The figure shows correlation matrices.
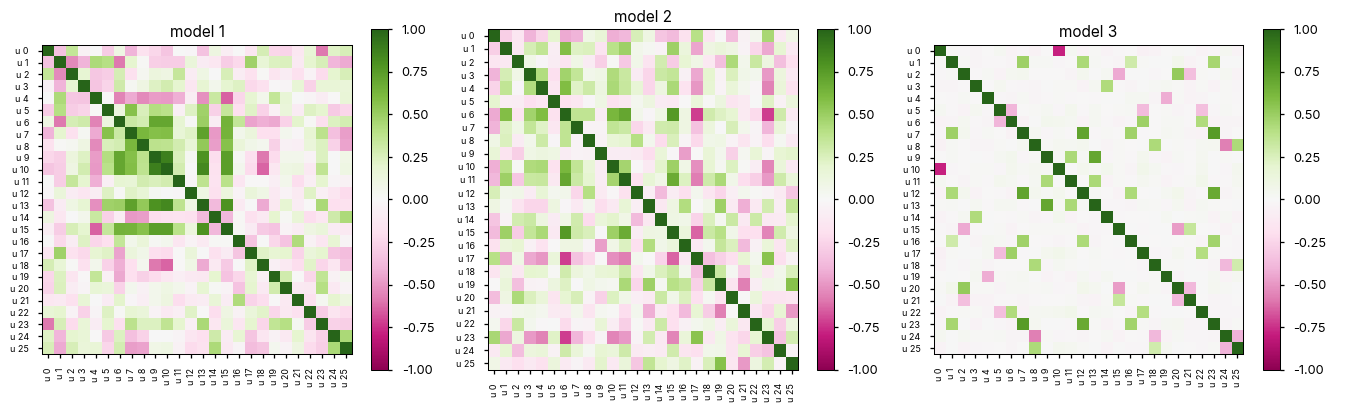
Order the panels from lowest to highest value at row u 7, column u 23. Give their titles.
model 2, model 1, model 3
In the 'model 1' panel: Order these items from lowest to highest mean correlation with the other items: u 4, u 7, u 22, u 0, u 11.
u 4, u 0, u 22, u 11, u 7
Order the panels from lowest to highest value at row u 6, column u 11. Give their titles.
model 3, model 1, model 2
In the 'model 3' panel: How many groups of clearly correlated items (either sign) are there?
8
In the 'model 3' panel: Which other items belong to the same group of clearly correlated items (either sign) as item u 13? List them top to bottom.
u 9, u 11
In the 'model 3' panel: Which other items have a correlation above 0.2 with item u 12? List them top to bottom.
u 1, u 7, u 16, u 23
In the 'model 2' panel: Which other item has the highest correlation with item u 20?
u 2
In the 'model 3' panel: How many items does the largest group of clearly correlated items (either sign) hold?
5
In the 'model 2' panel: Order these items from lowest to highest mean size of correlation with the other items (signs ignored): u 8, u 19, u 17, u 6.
u 8, u 19, u 17, u 6
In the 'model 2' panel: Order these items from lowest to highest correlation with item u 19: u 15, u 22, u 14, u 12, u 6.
u 12, u 22, u 14, u 6, u 15
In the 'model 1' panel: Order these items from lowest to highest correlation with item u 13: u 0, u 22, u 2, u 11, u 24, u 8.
u 0, u 24, u 22, u 2, u 11, u 8
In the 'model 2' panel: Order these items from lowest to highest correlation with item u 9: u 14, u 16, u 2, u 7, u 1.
u 16, u 2, u 1, u 7, u 14
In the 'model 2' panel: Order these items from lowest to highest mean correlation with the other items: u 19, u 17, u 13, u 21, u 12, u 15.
u 17, u 21, u 12, u 13, u 19, u 15
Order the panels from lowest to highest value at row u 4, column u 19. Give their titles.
model 3, model 2, model 1
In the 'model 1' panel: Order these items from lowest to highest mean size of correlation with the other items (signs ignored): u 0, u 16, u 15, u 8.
u 16, u 0, u 8, u 15
